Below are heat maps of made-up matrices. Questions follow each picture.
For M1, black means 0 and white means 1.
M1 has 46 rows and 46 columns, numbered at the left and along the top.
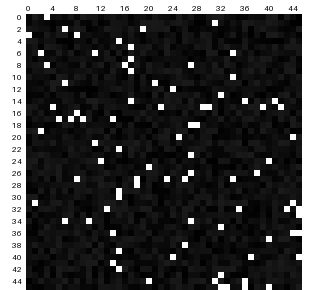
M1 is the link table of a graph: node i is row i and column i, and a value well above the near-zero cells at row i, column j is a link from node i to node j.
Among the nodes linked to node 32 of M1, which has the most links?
node 45
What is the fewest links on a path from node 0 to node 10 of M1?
5
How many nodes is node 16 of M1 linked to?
1
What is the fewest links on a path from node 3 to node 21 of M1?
6
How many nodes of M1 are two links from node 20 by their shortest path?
2
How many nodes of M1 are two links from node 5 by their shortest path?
3
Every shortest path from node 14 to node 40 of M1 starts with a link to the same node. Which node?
node 36
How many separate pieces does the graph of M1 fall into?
3
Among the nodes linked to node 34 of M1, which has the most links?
node 27
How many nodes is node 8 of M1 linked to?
3
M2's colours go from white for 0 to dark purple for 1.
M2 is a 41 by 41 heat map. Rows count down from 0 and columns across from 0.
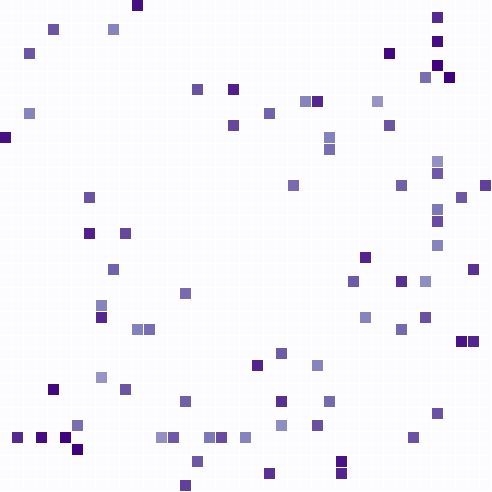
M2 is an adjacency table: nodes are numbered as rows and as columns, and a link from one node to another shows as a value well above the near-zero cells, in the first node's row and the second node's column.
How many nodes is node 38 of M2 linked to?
2
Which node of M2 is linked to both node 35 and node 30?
node 26
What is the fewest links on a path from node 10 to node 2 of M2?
3
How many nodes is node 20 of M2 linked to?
1
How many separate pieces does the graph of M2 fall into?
3
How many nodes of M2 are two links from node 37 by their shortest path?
1
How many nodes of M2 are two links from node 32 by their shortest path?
2
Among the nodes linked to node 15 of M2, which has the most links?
node 33
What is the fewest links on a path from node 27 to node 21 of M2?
6
